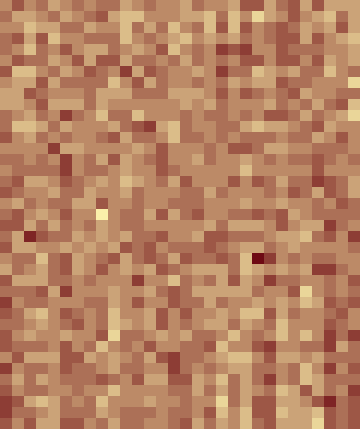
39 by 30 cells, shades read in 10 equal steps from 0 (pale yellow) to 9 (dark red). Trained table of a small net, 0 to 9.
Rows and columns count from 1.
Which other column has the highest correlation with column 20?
5
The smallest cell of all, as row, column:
20, 9
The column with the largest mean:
1
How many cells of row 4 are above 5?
5
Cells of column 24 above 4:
12
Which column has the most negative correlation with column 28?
19
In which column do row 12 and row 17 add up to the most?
27
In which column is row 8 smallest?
30
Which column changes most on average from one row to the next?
22
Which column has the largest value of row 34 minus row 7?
28
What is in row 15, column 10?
6
